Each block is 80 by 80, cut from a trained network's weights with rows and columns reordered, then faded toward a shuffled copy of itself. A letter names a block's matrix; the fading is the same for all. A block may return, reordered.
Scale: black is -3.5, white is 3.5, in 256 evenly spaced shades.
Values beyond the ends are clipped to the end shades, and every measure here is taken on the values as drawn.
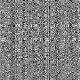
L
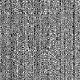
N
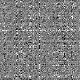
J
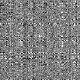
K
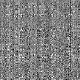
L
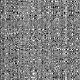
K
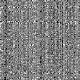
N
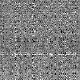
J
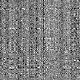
N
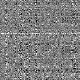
J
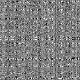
K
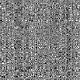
K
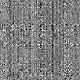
N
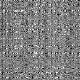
K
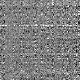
J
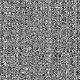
K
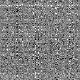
J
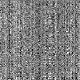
N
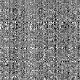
N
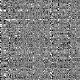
J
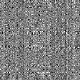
K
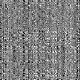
N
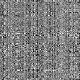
N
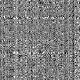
L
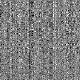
L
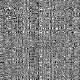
L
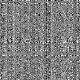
L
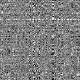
J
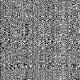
K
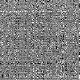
J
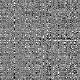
J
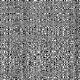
K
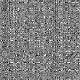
K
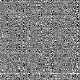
J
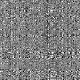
K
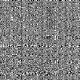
K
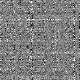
J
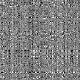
L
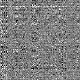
J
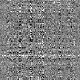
J
